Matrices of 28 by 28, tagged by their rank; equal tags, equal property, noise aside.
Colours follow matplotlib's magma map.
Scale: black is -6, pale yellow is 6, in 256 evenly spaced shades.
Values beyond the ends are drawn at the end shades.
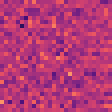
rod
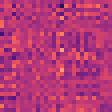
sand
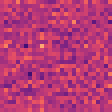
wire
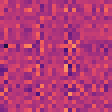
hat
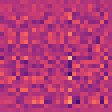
hat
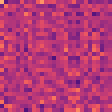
hat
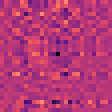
hat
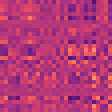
hat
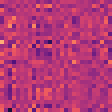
hat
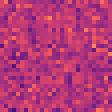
rod
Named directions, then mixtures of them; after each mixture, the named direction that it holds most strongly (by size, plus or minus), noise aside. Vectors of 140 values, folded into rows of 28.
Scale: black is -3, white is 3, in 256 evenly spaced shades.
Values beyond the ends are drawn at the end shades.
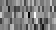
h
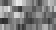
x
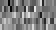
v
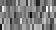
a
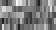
x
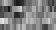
x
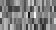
h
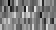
v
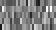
a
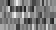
v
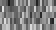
a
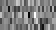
h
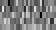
v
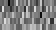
v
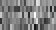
h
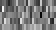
a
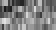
x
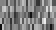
a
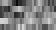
x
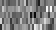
a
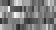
x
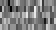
v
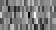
h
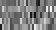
a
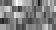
x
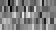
v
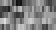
x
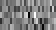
h
